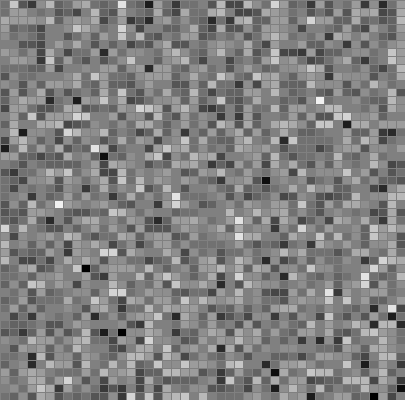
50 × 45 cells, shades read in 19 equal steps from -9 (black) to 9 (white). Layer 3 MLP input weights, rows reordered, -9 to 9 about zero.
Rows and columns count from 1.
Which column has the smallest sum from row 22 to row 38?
2
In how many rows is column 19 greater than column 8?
24
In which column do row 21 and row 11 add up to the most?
42
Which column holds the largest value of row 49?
5
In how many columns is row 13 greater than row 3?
23
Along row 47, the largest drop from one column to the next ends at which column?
31
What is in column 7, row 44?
1
